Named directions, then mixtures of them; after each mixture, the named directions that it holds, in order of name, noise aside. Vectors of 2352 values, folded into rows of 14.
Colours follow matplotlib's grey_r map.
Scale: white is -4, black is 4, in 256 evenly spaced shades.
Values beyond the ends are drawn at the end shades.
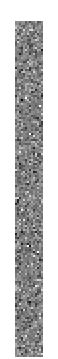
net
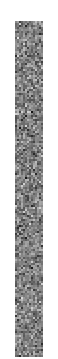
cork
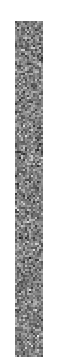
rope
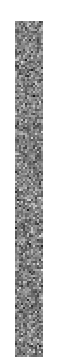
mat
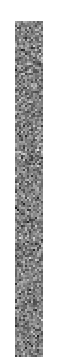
rope.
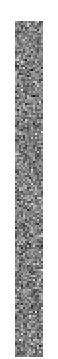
mat.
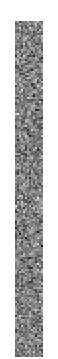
cork, mat, rope.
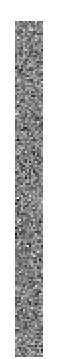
cork, mat, net.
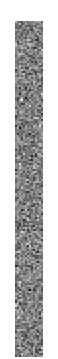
cork, net, rope.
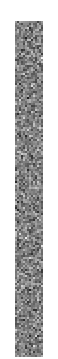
cork, mat, rope.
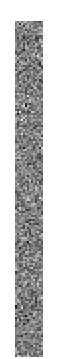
cork, mat, rope.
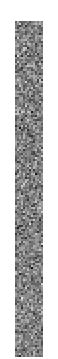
cork.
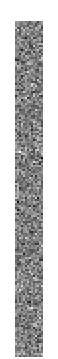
mat, net, rope.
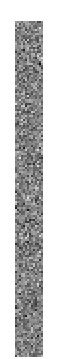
cork, mat, rope.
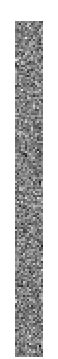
mat, rope.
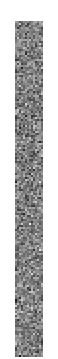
cork, mat, rope.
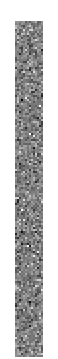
net.
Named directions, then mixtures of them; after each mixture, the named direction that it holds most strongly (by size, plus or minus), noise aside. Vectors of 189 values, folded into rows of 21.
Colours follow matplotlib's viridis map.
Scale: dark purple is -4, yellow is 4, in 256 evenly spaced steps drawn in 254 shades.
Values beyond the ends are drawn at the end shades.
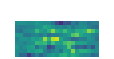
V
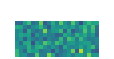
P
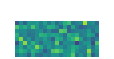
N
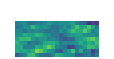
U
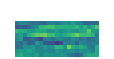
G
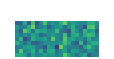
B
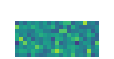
N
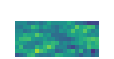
U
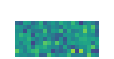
P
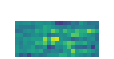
V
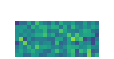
N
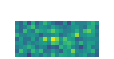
V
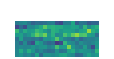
G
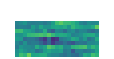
V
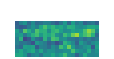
G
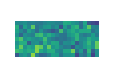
U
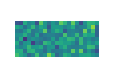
P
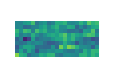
U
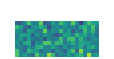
P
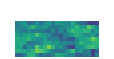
U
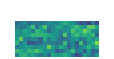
U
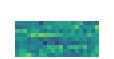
G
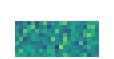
B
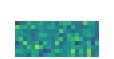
N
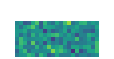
P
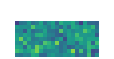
U
